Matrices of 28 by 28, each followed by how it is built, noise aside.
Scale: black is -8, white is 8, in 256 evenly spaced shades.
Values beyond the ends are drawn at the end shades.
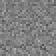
repeating columns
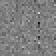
uneven columns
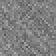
Toeplitz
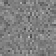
low rank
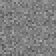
repeating rows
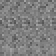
repeating columns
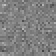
low rank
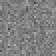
uneven columns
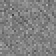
Toeplitz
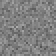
repeating columns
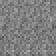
repeating columns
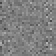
uneven columns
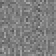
repeating rows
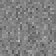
low rank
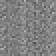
repeating rows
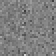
uneven columns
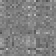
low rank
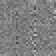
uneven columns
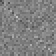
diagonal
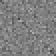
diagonal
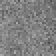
smooth
